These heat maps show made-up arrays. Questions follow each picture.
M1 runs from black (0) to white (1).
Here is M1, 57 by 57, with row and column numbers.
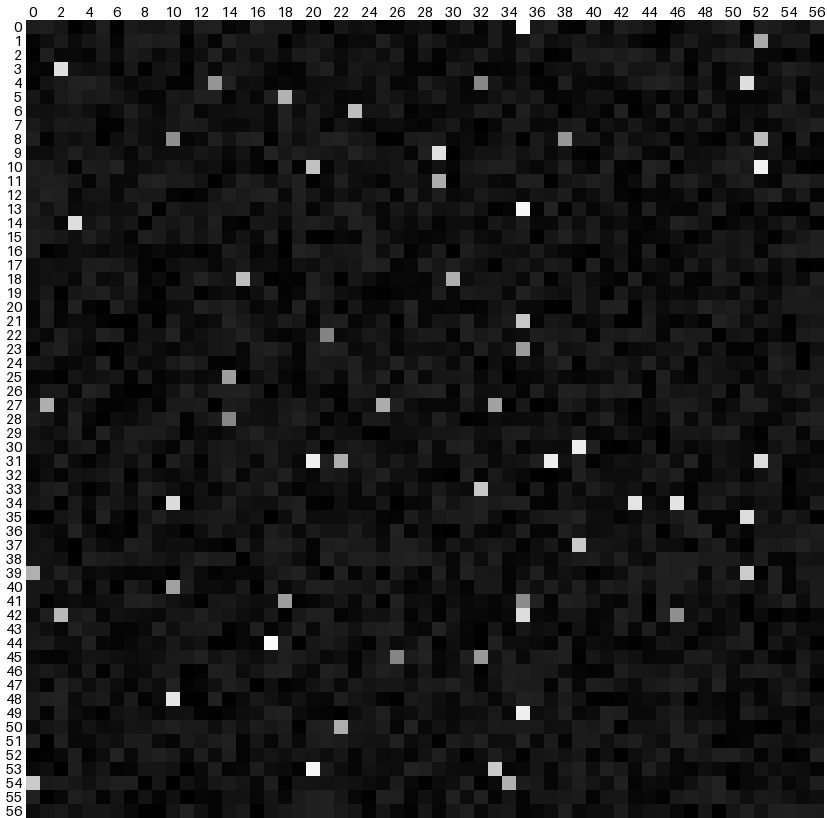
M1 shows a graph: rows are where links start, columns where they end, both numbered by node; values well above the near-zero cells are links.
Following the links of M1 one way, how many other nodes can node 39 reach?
3
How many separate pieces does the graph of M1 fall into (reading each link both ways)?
12
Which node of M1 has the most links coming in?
node 35
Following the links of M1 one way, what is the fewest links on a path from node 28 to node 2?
3
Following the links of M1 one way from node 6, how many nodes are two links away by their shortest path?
1
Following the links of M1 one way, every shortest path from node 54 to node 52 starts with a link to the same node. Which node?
node 34
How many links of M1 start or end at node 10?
6
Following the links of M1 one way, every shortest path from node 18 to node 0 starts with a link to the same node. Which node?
node 30
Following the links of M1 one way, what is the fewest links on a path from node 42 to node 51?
2
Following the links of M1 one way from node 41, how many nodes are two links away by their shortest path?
3
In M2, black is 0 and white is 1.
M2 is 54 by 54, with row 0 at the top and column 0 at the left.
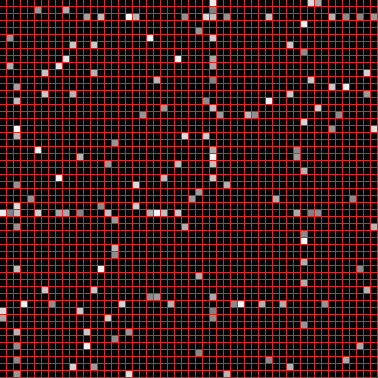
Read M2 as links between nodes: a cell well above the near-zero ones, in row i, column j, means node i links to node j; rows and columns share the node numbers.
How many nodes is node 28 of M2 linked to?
4
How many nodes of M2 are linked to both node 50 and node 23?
0
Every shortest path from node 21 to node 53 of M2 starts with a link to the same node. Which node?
node 30
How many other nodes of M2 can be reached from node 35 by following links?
5
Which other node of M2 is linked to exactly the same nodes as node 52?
node 6
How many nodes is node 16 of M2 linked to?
5
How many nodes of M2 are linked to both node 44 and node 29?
0
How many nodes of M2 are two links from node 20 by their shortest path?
4
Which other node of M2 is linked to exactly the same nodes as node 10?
node 41
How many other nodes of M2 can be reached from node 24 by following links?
9
